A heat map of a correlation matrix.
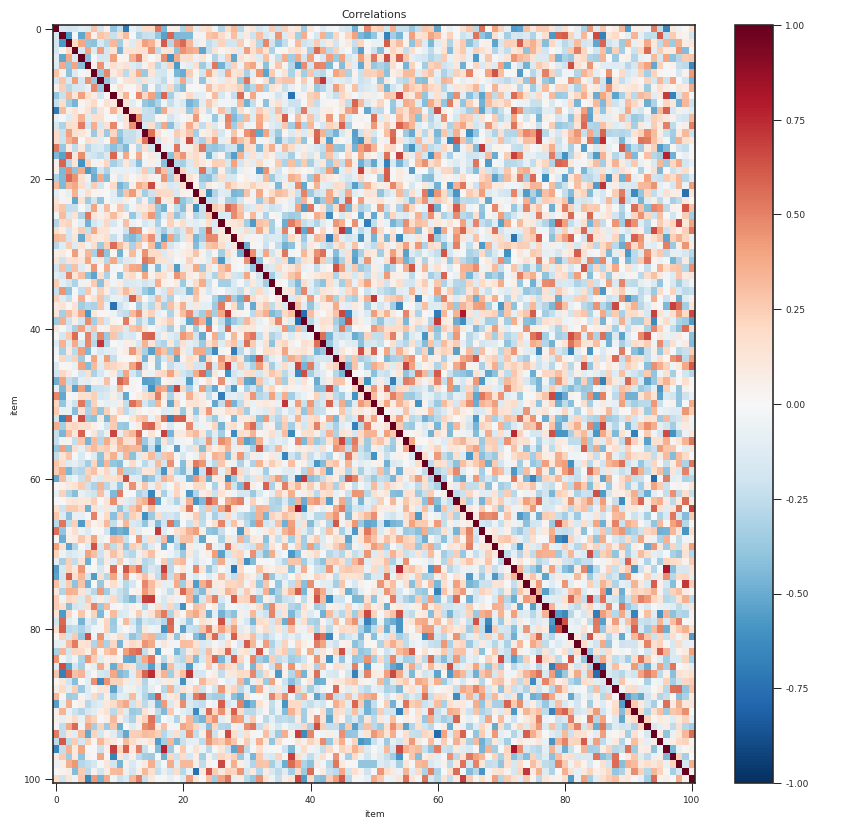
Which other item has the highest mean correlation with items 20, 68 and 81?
41
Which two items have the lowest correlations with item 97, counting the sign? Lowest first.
9, 54
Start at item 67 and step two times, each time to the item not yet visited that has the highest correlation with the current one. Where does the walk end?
89
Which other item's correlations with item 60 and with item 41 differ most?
75
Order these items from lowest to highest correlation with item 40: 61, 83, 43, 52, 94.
43, 52, 61, 83, 94
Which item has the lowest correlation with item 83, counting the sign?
16
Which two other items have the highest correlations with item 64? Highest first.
38, 100
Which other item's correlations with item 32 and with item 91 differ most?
22
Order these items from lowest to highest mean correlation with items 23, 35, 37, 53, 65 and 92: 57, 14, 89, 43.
57, 14, 43, 89
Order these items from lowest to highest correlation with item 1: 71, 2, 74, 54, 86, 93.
86, 2, 54, 71, 93, 74
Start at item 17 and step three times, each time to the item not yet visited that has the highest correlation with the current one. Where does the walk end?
54
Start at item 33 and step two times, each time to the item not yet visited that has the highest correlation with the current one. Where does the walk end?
30
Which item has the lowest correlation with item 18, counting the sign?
52
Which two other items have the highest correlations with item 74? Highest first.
99, 94
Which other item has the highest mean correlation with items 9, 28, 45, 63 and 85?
24
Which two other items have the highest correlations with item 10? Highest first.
47, 62
